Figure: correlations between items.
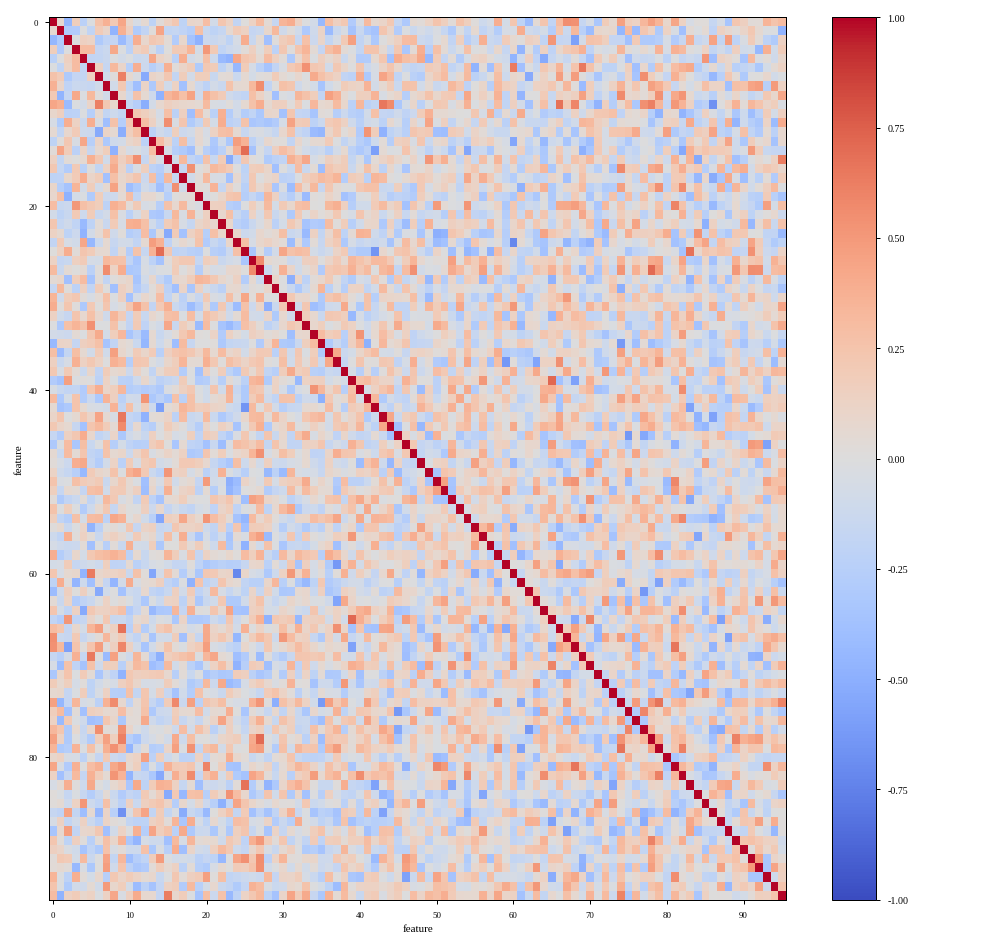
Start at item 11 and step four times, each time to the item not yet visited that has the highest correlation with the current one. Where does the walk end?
79
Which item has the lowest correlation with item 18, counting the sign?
61
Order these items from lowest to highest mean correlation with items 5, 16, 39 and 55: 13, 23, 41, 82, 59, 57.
13, 23, 57, 59, 41, 82
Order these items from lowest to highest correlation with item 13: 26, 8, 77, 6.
26, 8, 77, 6
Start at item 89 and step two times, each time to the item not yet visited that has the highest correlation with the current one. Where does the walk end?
27
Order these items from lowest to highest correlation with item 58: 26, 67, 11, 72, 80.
72, 80, 11, 26, 67
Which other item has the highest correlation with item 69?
5
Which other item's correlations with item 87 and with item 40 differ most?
65
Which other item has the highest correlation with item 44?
9
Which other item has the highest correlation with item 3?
20
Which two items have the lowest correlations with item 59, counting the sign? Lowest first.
37, 66
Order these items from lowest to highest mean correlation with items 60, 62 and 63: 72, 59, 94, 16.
16, 59, 72, 94
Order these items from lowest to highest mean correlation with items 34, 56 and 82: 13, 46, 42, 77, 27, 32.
13, 32, 46, 42, 77, 27
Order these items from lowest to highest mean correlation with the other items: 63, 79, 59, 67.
59, 63, 67, 79
